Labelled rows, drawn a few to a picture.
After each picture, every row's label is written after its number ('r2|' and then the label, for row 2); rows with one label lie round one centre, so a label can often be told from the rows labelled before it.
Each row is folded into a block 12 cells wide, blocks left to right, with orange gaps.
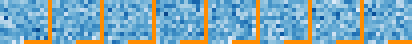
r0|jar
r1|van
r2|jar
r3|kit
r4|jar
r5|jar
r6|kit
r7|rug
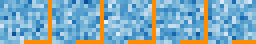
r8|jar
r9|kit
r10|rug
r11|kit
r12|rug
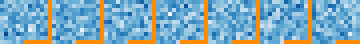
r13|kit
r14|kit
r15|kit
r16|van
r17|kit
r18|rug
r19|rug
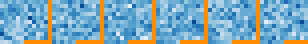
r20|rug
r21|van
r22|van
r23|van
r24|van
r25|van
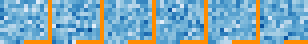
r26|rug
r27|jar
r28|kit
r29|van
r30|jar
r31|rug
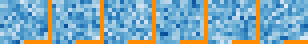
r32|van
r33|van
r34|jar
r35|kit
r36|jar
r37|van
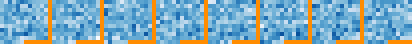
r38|jar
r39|van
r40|kit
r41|rug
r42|jar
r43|jar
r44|van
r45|van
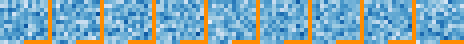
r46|kit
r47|rug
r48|kit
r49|kit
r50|rug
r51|kit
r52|van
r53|van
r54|kit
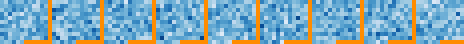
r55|rug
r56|rug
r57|van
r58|rug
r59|rug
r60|rug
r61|jar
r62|jar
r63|van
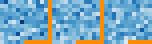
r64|kit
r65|kit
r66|jar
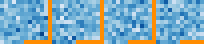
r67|kit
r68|van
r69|kit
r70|van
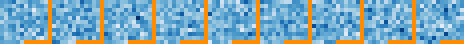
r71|van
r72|jar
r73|rug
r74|kit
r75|kit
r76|kit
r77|van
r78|jar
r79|rug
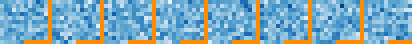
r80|kit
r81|rug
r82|rug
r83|kit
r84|kit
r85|rug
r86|van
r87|jar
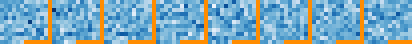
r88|jar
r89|jar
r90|jar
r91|van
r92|rug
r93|rug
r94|jar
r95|rug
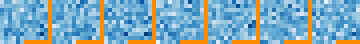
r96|kit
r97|jar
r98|kit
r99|kit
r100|van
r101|van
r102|kit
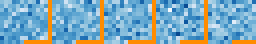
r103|van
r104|kit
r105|kit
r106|jar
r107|rug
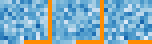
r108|rug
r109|jar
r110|van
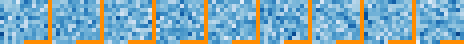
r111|rug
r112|kit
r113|rug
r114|rug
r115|van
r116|rug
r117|rug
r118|rug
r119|kit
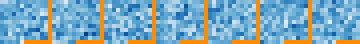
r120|jar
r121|kit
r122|jar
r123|van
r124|rug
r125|jar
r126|jar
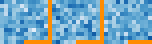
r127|kit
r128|jar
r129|rug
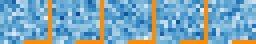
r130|rug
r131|kit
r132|van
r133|kit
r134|jar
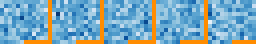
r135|van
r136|jar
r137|van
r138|kit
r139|rug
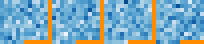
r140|rug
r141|rug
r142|jar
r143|van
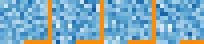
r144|jar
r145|kit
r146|kit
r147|rug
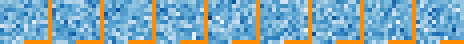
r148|jar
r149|kit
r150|rug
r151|rug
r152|rug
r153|jar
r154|rug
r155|jar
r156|jar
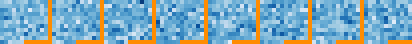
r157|jar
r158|rug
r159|kit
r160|van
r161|van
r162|jar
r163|rug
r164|rug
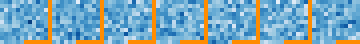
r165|kit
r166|jar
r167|jar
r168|kit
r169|van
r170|rug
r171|van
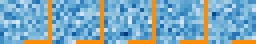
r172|van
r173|jar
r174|jar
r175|jar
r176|van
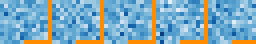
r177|van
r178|rug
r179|jar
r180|kit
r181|jar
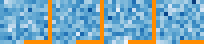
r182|rug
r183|rug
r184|jar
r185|kit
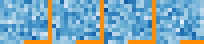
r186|van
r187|kit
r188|rug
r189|jar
